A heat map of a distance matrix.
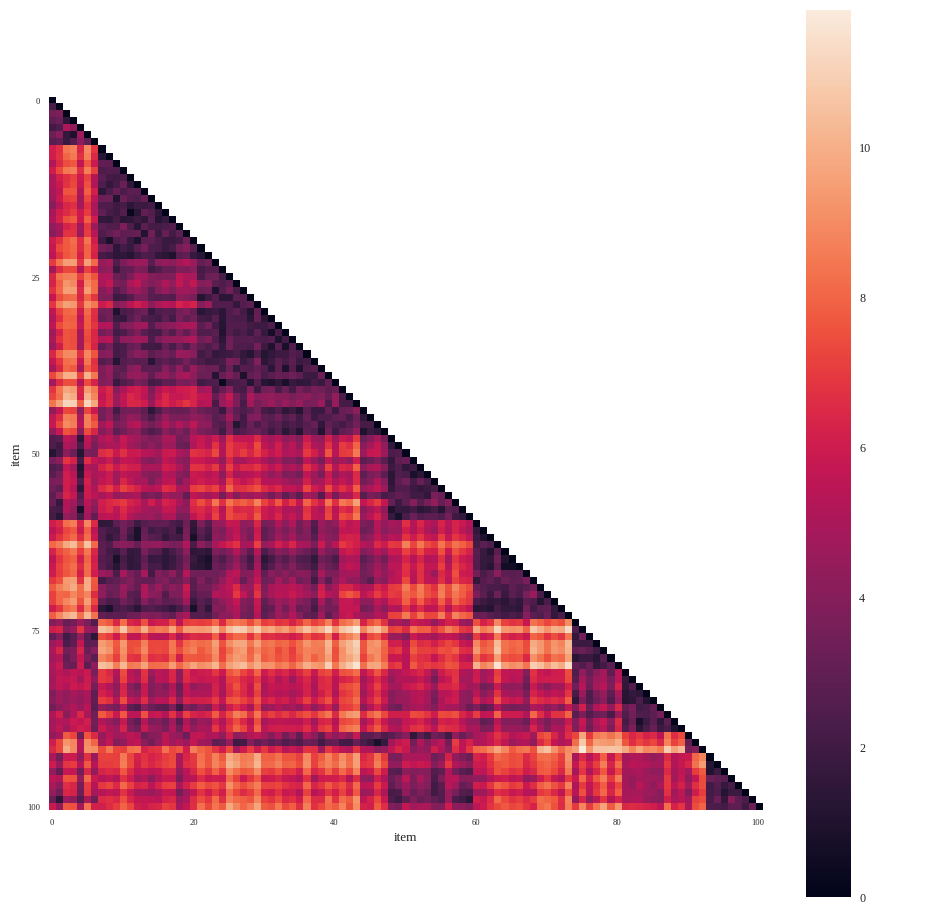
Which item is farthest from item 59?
43
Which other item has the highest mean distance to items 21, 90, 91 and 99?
75
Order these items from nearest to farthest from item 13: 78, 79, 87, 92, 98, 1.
98, 1, 92, 87, 79, 78
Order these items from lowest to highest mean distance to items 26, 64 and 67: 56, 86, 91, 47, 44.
44, 47, 91, 86, 56
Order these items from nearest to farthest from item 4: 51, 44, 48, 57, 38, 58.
58, 48, 51, 57, 44, 38
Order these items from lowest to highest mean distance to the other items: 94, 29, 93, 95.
95, 29, 93, 94
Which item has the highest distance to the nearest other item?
92
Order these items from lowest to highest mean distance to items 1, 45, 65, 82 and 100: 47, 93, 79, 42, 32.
47, 93, 32, 42, 79
